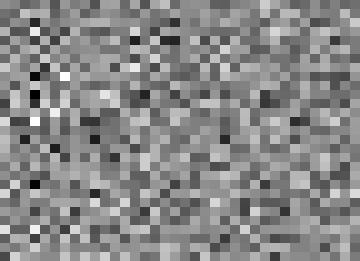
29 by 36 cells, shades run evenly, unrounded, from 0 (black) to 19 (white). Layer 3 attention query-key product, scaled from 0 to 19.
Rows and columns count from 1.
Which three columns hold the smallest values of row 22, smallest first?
10, 17, 2
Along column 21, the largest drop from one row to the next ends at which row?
13
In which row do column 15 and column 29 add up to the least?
24
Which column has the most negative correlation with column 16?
14
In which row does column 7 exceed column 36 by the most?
9
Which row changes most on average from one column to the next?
5
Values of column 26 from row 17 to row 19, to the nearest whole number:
12 11 8
